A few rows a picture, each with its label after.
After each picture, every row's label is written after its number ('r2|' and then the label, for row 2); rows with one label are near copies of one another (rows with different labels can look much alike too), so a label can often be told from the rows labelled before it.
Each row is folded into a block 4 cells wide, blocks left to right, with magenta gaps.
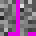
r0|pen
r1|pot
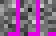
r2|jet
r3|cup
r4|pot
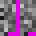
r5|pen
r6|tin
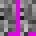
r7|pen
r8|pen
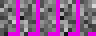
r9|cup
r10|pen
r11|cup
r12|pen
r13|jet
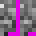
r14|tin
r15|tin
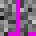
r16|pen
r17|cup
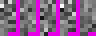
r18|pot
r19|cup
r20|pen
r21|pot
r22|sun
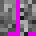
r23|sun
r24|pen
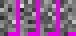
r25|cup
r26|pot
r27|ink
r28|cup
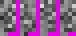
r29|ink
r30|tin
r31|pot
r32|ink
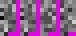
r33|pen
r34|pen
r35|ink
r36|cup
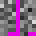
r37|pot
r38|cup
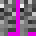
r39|pot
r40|pot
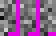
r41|pen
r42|tin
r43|cup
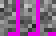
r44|pot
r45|sun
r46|ink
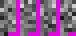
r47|cup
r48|pot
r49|jet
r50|ink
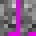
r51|jet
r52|sun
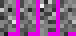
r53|cup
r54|cup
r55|pot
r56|cup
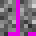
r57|cup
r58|jet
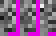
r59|ink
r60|ink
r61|pot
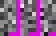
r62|cup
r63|pot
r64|pen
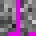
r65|sun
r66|cup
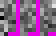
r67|pen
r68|ink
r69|jet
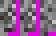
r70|ink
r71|ink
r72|cup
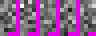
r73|ink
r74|pot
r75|tin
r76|cup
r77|jet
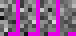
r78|pen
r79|cup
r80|cup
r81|jet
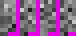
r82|sun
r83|cup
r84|pot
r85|cup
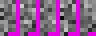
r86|pen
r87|tin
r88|cup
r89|pen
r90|sun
